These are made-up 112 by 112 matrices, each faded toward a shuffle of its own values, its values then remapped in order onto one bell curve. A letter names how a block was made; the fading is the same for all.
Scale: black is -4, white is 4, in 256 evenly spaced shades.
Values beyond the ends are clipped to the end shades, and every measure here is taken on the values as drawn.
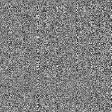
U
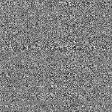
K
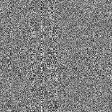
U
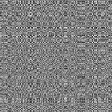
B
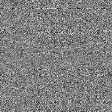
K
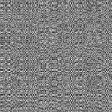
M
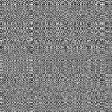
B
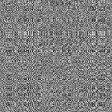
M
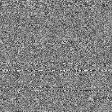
K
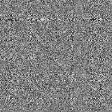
K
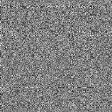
K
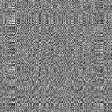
M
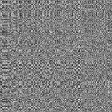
M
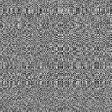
M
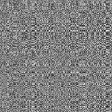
M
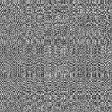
M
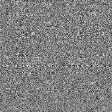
K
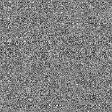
K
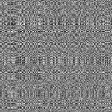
B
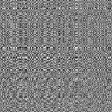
B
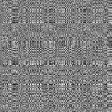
B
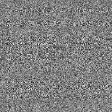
K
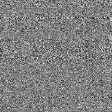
K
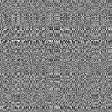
B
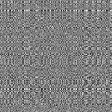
B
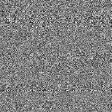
K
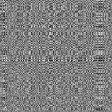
B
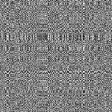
M
